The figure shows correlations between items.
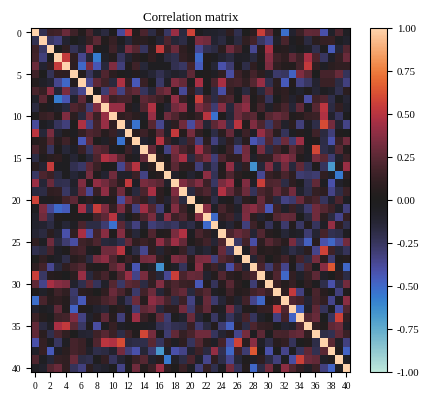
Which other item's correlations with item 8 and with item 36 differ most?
3
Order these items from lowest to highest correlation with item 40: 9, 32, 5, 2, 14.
5, 9, 14, 2, 32
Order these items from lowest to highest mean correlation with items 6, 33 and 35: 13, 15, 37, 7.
13, 7, 37, 15
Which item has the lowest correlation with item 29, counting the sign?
32
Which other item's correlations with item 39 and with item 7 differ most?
17
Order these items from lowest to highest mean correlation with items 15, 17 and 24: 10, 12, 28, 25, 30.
28, 12, 30, 25, 10
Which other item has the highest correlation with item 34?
39
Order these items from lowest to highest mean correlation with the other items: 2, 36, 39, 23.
23, 39, 2, 36
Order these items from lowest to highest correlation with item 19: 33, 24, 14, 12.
12, 14, 33, 24
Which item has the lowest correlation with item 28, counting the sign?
16
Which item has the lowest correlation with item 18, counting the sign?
38
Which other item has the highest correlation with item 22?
10
